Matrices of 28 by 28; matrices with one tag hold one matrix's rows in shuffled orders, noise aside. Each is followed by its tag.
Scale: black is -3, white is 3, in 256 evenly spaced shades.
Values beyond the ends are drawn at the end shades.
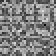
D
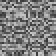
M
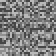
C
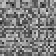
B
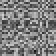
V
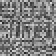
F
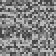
B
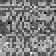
C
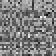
F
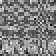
V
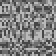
F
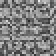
D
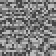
M
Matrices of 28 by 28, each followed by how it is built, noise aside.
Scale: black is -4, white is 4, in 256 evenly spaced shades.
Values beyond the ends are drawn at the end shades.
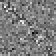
banded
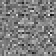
low rank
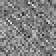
Toeplitz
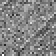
Hankel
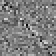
banded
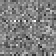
uneven rows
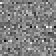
uneven rows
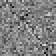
block diagonal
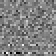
uneven rows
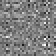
low rank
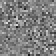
block diagonal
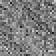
Toeplitz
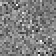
block diagonal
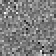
block diagonal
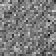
Hankel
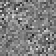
block diagonal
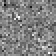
banded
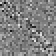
banded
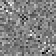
block diagonal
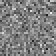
noise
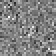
block diagonal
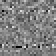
uneven rows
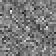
Toeplitz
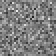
noise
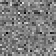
uneven rows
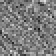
Toeplitz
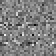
uneven rows
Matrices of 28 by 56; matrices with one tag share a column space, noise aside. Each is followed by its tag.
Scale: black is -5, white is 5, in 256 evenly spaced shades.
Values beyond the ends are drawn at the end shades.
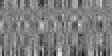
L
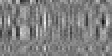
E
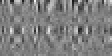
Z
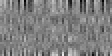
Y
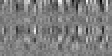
Z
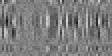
E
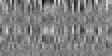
Z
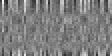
Y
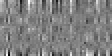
Y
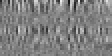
Z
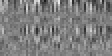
Z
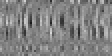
E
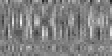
E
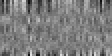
Y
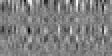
Z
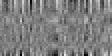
Y
